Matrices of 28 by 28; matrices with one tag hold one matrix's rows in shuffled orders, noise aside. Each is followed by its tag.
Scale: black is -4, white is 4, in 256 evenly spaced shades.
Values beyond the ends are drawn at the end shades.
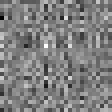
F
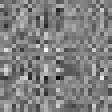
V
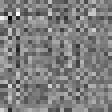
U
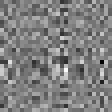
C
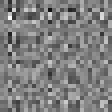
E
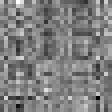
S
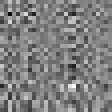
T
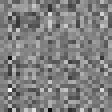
E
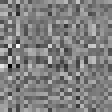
U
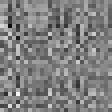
U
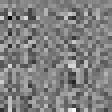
T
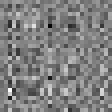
E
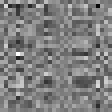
S
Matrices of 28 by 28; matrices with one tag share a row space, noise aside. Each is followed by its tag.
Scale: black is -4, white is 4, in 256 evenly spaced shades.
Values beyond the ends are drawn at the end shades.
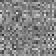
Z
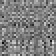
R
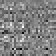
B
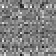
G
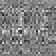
G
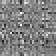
G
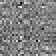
G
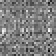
R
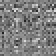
Z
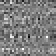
B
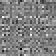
G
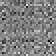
R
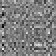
R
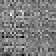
B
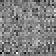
Z
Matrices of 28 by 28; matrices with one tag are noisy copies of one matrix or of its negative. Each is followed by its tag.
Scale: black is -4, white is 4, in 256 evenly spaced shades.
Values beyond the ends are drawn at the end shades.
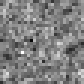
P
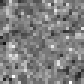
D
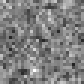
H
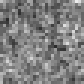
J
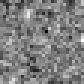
H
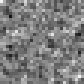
D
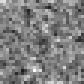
H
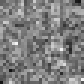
J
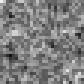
D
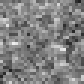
J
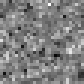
P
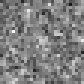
H
